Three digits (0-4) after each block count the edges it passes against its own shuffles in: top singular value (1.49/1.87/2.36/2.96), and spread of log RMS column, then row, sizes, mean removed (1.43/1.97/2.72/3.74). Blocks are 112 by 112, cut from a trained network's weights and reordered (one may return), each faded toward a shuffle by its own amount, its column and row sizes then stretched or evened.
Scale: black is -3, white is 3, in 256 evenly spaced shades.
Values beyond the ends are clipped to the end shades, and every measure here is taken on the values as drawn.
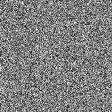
0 1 0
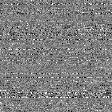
0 1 4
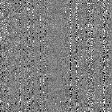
0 4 1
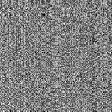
3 1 1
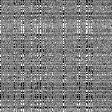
4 4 1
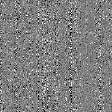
1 4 1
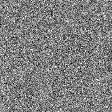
0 0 1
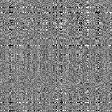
3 3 3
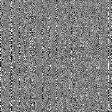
0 4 1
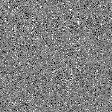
0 2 1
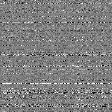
1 1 4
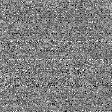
0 1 3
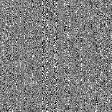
1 4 0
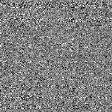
1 2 3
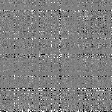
1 3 4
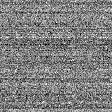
2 0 1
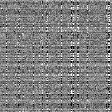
4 4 1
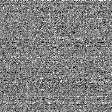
1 2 2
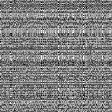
4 3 0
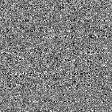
0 1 3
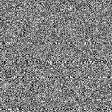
2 0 2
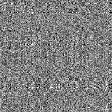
2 1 2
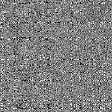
2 3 3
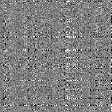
3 3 3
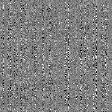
0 4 2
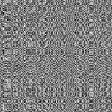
4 3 1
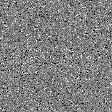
0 0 1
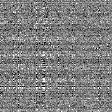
3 3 1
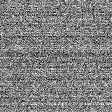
2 0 0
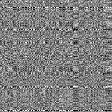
4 1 3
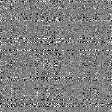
0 3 4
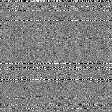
3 0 4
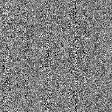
0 3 0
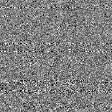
1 2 3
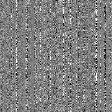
2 4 0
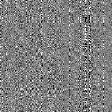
3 4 1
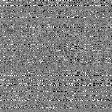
1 1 4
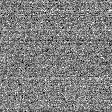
1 0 0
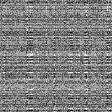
4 3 2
